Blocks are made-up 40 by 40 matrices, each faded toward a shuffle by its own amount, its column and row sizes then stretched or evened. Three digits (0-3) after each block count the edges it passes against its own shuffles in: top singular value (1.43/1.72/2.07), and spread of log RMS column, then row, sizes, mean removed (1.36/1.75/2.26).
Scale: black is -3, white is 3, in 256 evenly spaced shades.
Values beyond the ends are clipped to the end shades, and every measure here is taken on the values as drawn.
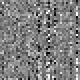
2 3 0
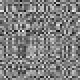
3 0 3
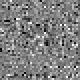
1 0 2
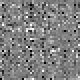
1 2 2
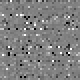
0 0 3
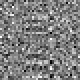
2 2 0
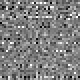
1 0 3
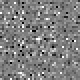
1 0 2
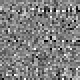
1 0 2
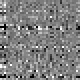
2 2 3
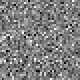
1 0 0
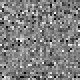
0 1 3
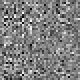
2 2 1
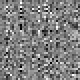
2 3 0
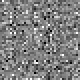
1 1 1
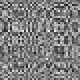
3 1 2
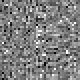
2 1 0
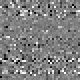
2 0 3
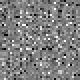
2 0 1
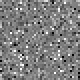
0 1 1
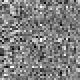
2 2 2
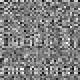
3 0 3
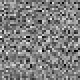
2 1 2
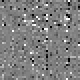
0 3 1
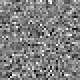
1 0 2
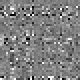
2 2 3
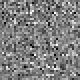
0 1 2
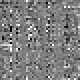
0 3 2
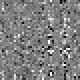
1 3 1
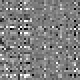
3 3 3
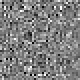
2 1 1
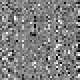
2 3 1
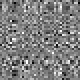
3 1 2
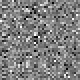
2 1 0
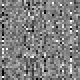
2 3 0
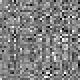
3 2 1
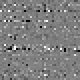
1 1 3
